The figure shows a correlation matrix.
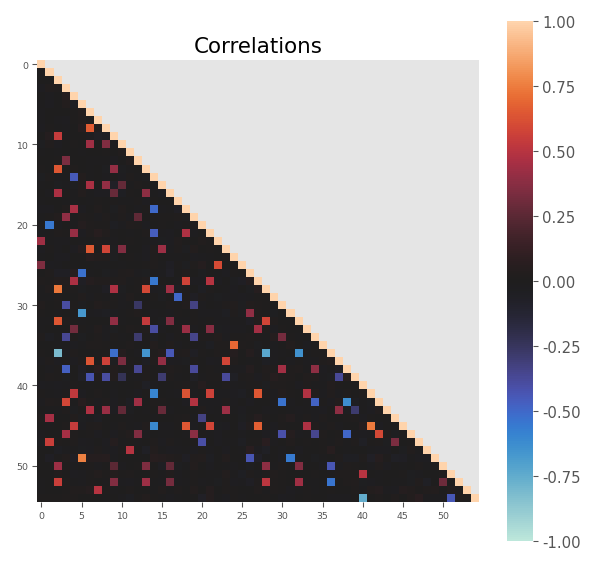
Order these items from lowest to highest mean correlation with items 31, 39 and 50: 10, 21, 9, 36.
36, 10, 21, 9
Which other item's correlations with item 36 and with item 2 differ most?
28
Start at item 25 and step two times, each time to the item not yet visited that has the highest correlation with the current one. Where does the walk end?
0
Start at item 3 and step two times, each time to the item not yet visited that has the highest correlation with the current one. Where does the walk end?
46
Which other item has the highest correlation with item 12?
42
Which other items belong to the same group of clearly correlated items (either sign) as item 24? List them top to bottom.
35
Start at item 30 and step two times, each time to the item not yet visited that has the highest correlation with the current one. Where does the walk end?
34
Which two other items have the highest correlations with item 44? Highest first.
1, 47
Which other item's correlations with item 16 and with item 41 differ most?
45
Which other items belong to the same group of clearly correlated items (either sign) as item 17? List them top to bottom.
29
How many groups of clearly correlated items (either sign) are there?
12
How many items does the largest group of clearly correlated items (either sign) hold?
9
